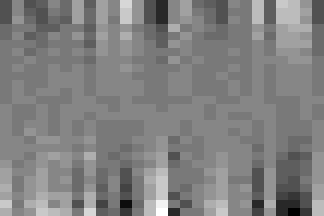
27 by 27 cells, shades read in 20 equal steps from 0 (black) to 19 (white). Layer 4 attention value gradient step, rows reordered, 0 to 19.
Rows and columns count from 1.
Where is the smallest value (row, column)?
27, 25
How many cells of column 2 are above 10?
1
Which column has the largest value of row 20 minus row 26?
11
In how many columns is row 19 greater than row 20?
6
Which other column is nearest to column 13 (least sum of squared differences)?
19
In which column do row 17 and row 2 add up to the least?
14
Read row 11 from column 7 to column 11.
10 9 10 10 10
